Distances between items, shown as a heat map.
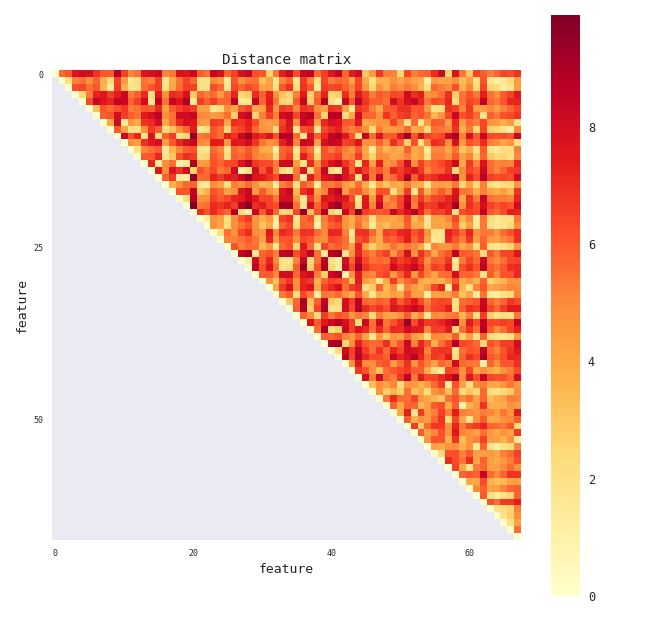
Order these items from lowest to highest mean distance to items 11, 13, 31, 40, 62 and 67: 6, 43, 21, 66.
21, 66, 43, 6
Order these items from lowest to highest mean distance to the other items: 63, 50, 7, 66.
63, 66, 50, 7
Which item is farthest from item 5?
0
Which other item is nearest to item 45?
57
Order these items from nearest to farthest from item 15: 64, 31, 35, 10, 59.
59, 35, 64, 31, 10
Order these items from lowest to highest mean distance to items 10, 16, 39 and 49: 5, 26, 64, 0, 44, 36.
64, 26, 5, 0, 44, 36
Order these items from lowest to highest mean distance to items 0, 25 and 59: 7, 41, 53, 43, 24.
53, 7, 43, 24, 41
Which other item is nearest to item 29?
42
